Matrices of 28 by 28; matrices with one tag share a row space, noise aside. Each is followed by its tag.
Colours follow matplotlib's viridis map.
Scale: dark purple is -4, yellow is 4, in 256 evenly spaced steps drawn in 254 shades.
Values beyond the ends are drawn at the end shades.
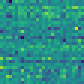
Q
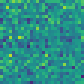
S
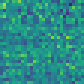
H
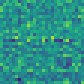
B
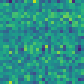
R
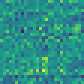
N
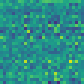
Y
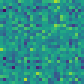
Y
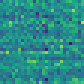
N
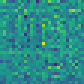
Y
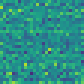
S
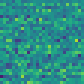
Q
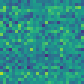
S
